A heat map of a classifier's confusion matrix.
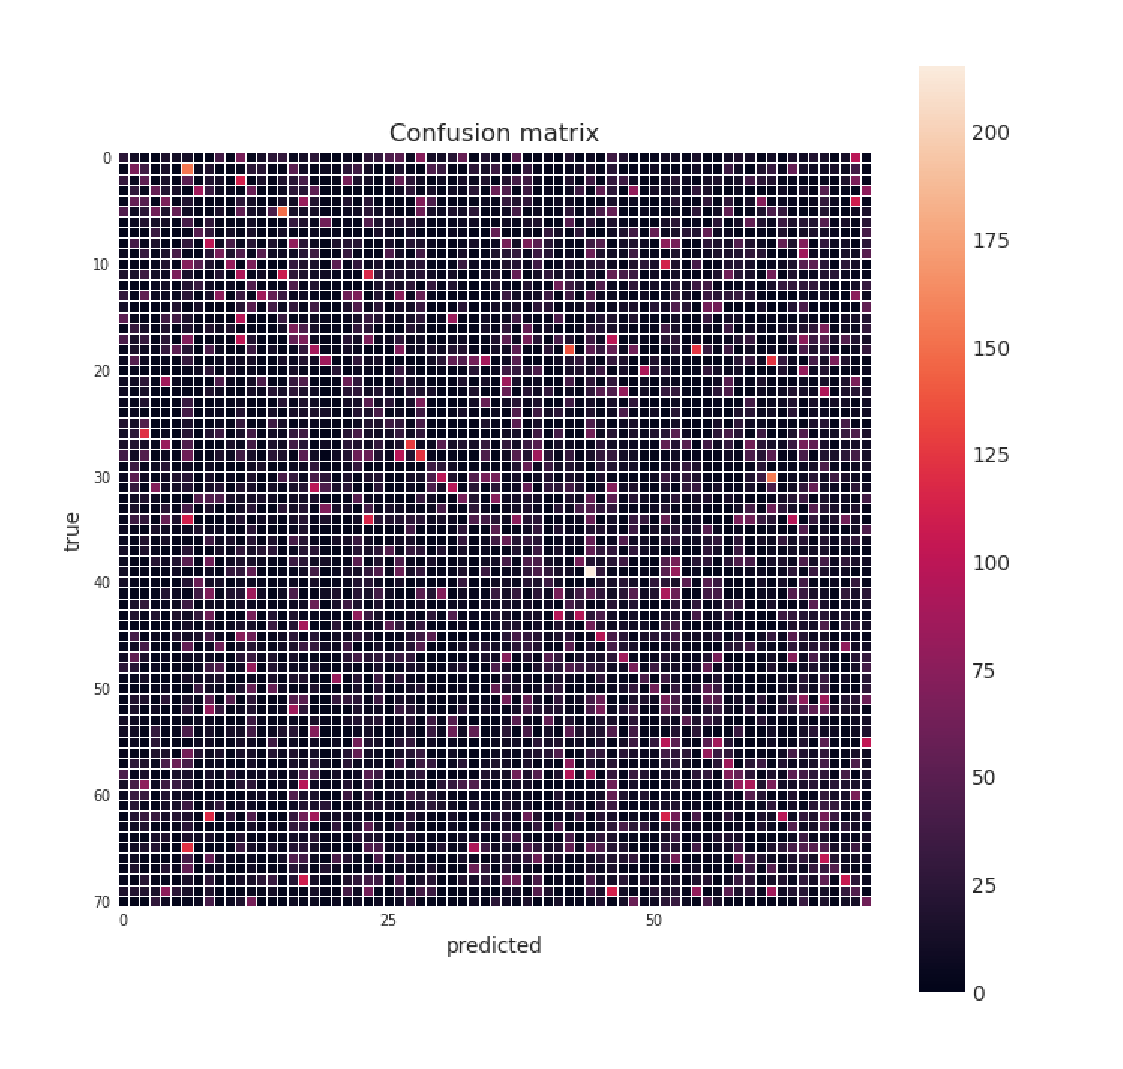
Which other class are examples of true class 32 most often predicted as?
35
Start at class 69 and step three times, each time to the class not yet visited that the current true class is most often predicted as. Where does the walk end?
17
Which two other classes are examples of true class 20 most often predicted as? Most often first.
49, 64
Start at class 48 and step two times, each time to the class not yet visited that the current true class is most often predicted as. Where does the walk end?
41
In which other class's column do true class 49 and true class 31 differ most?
18
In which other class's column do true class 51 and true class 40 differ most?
66
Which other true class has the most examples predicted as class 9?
13
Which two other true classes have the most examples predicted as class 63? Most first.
34, 47
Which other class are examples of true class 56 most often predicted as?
55
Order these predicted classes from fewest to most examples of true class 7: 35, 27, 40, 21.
21, 27, 40, 35
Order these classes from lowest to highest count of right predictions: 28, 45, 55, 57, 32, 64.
64, 55, 32, 57, 45, 28
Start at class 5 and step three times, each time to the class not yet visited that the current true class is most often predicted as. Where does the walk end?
23
